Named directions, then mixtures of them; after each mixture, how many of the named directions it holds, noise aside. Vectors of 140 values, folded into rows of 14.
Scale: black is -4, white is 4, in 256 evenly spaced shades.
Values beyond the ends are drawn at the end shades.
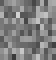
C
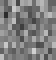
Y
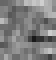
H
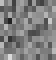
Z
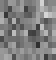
four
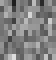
three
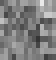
three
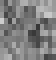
four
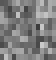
two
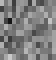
one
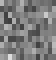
two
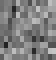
four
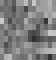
two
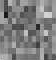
four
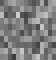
one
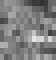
one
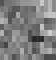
two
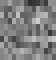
three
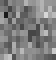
four
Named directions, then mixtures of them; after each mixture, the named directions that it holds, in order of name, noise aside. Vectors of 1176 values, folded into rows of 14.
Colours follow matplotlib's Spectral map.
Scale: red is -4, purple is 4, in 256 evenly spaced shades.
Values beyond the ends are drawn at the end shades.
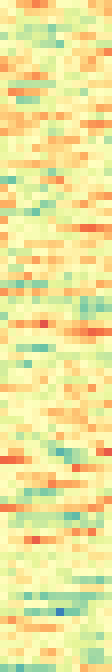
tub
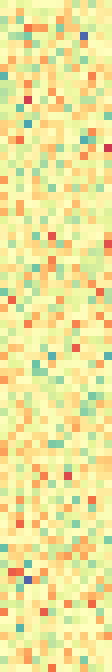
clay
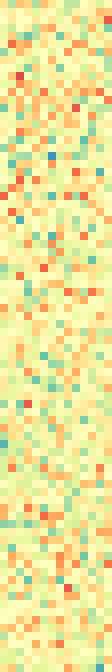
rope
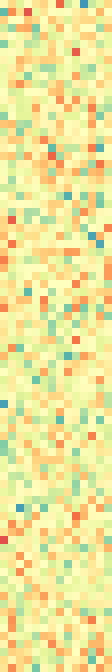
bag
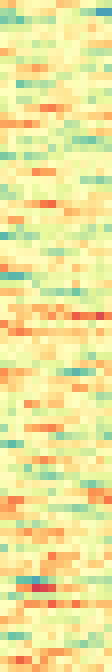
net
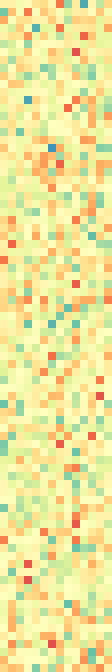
bag, clay.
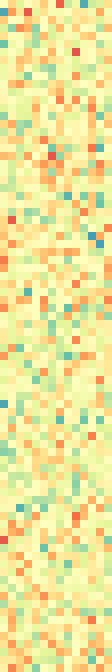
bag.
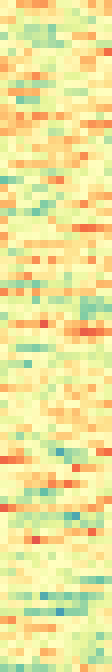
tub.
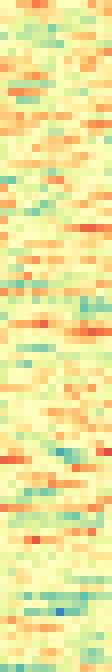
tub.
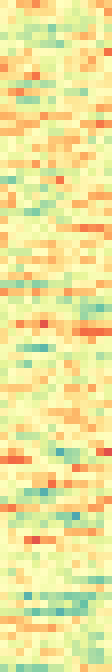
tub.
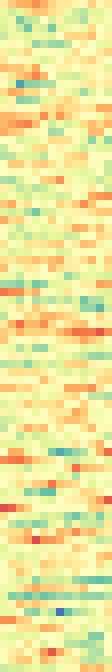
net, tub.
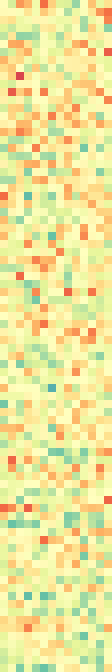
rope, tub.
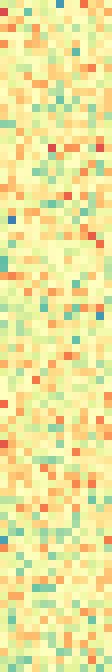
bag, net.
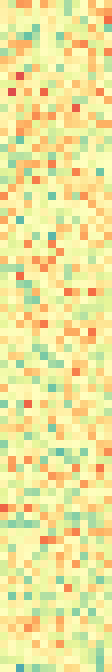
rope, tub.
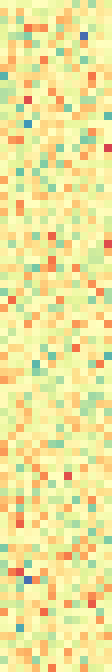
clay.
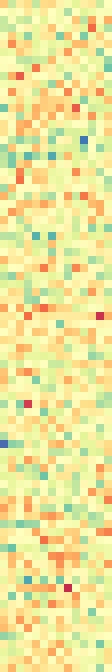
net, rope.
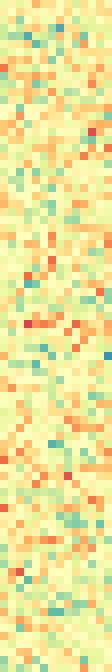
clay, tub.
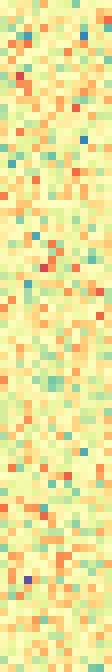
clay, rope.
